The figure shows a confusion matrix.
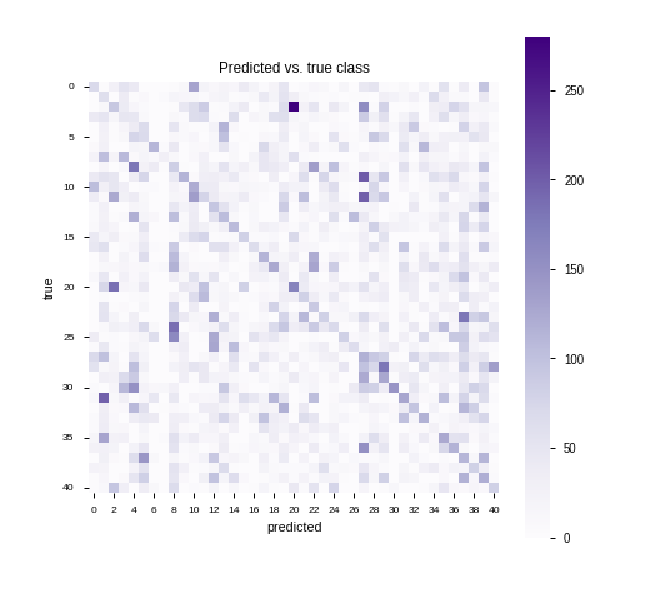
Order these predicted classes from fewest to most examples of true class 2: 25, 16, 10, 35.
16, 25, 35, 10
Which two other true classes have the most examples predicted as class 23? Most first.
9, 38
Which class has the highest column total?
37
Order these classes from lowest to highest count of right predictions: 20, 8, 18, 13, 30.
8, 13, 18, 30, 20
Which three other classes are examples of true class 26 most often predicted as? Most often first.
12, 14, 37
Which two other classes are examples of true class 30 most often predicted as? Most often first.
4, 3
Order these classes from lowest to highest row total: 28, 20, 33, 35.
35, 33, 20, 28
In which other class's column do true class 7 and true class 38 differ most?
3
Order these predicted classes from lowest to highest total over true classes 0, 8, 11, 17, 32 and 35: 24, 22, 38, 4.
38, 24, 22, 4
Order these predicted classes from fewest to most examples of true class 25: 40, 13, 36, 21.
21, 13, 40, 36
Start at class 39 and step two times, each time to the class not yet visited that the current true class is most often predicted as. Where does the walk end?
5
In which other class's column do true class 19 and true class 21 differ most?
11
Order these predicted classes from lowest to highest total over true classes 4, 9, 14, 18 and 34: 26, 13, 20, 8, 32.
26, 20, 32, 13, 8
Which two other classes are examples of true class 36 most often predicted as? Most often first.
27, 35
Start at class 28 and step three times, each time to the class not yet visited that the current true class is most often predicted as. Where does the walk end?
1
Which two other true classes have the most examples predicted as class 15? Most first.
20, 31
